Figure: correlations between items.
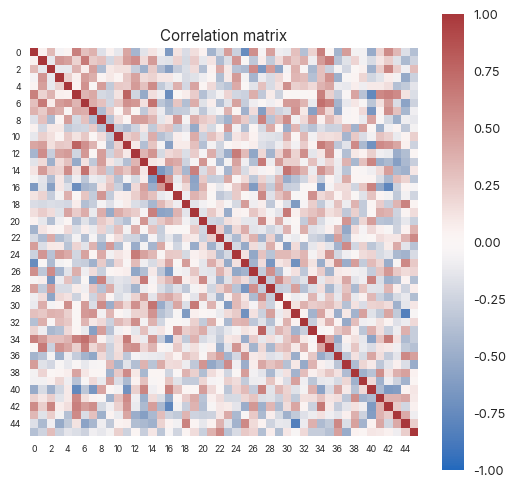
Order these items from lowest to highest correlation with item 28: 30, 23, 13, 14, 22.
30, 13, 14, 22, 23
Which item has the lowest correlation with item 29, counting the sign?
2
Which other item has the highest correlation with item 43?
5
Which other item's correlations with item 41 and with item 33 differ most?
27
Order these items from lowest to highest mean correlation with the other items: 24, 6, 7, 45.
45, 7, 24, 6
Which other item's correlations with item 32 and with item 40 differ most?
11
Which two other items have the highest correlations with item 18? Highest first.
44, 25
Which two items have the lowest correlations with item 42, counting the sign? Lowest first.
16, 40
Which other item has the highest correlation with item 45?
22
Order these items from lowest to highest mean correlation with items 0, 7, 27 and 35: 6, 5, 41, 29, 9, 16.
16, 9, 41, 29, 5, 6
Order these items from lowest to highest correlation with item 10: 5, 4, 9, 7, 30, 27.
9, 27, 7, 5, 4, 30
